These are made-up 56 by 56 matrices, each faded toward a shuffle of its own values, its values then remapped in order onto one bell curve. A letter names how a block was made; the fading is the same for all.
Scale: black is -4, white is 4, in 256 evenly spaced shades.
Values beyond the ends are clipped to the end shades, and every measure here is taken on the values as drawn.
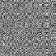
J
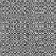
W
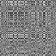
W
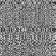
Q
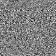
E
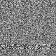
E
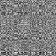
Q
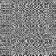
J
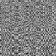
J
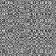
J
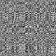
J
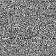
E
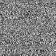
E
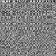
Q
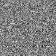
E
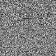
E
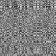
Q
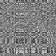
W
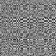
W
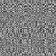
Q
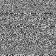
E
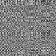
Q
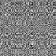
J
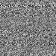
E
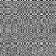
W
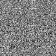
E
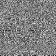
E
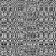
W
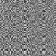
J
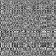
Q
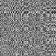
J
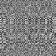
Q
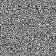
E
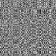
J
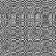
W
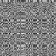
W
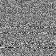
E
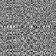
J
